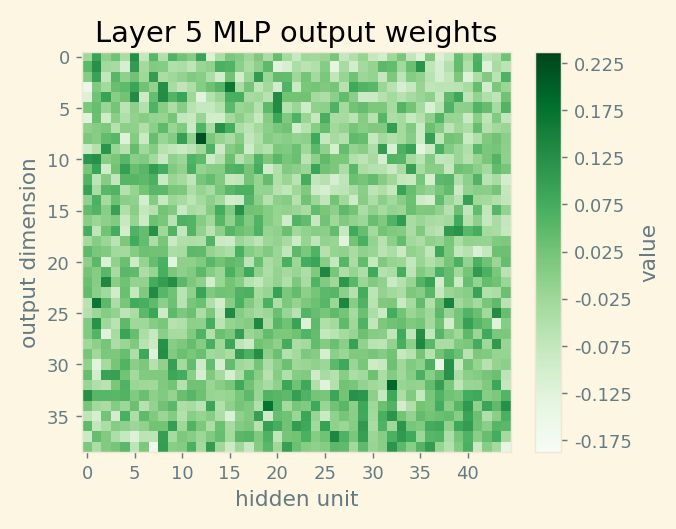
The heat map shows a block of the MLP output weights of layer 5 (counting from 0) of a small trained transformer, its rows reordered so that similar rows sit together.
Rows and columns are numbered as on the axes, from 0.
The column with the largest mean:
8
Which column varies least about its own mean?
30
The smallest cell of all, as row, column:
38, 7
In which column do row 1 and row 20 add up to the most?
1
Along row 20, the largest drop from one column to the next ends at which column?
9
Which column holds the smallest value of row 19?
41
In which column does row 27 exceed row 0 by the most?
35
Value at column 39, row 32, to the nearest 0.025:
-0.075
